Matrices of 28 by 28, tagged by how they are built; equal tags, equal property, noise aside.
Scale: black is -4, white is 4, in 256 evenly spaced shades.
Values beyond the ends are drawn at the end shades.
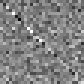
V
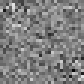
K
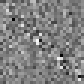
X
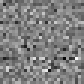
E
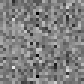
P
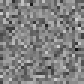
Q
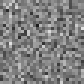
Q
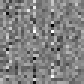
P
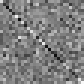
V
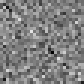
V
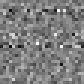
E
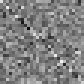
V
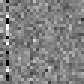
P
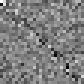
X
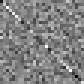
V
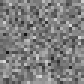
Q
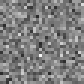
Q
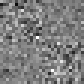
K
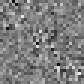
K
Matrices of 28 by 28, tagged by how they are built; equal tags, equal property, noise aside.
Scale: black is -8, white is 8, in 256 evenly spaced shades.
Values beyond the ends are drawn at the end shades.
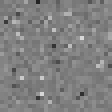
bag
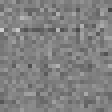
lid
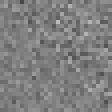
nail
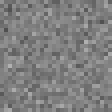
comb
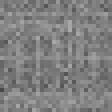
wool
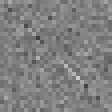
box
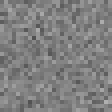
comb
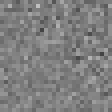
nail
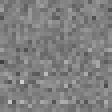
lid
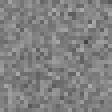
comb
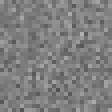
comb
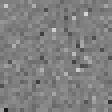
bag
